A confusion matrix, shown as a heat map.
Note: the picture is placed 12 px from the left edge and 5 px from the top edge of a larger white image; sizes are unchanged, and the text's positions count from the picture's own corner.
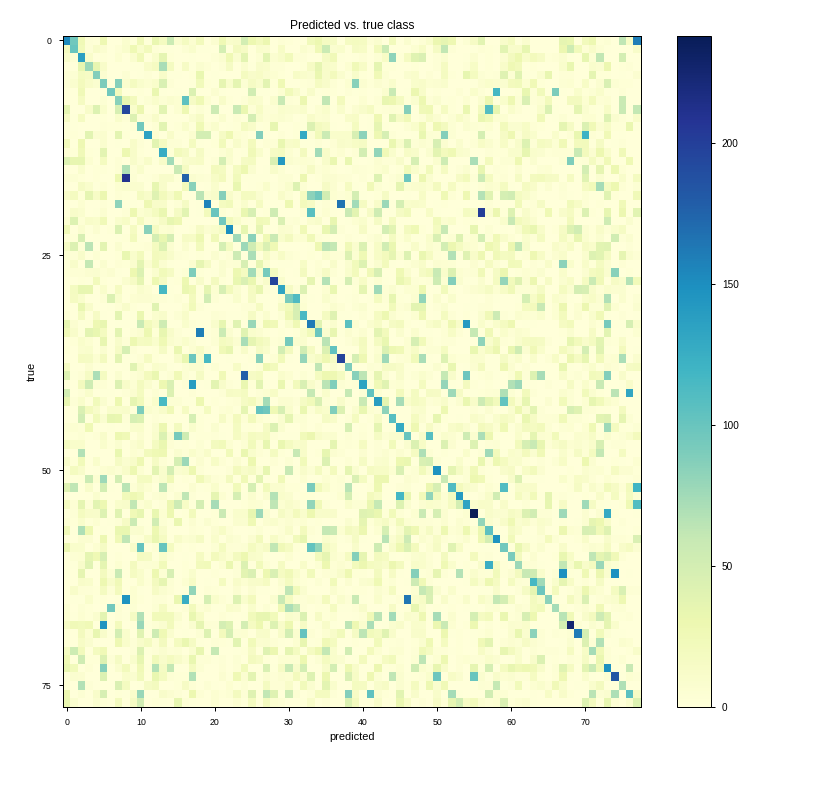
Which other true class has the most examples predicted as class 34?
18
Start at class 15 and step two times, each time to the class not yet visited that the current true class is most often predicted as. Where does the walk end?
57
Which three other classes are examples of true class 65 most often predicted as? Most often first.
46, 8, 16
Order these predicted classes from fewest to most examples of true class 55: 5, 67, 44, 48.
44, 5, 48, 67
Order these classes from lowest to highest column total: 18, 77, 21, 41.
41, 77, 18, 21
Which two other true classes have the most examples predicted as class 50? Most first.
74, 67
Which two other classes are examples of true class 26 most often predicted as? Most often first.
67, 3
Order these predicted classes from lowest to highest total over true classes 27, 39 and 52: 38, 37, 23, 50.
37, 23, 38, 50
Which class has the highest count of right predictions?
55
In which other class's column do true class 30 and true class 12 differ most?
31
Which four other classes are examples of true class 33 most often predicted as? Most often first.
54, 38, 73, 25
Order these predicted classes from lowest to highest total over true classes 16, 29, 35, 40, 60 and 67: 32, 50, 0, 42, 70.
0, 50, 70, 32, 42
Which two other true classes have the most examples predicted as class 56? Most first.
20, 35
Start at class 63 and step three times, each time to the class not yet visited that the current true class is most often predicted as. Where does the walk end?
72
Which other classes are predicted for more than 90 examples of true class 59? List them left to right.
10, 13, 33
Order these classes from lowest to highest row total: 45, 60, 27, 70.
70, 45, 60, 27
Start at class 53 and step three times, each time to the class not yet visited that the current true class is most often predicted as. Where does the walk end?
5
